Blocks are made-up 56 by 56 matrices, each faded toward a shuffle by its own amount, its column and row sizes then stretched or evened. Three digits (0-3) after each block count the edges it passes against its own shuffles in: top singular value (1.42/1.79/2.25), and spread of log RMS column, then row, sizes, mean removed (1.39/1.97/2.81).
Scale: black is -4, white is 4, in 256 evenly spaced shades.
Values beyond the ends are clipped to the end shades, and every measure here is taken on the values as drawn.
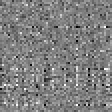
2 1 2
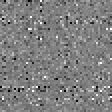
0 1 2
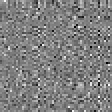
3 2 1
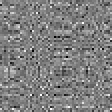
3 1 2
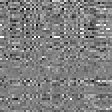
3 0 3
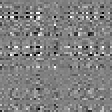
3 2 3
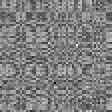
3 0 1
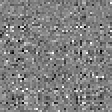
2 1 2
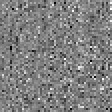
1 2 0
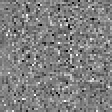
1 1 0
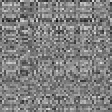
3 0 3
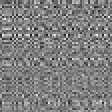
3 0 3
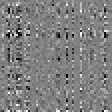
3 3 2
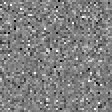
1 1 1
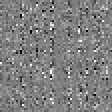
0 3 1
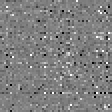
1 1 2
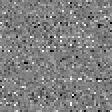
1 0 2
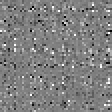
1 2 2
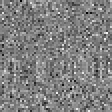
1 0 0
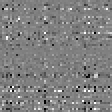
2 1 3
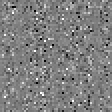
0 2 0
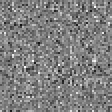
1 1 1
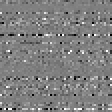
2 0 3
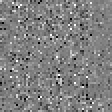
1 2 1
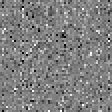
1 2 0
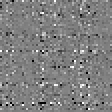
1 2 2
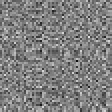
3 2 1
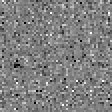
0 1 1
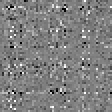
2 2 2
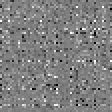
1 2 2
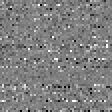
0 0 2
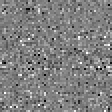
0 1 2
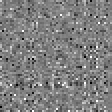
2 1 2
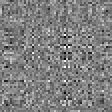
3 2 2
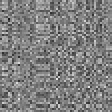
3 2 0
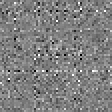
2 2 2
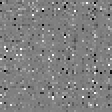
0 2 2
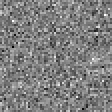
2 0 0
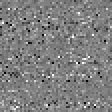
0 0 2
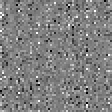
1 2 0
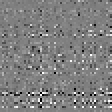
3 2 3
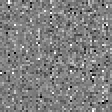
0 2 0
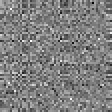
3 1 1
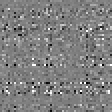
1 2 3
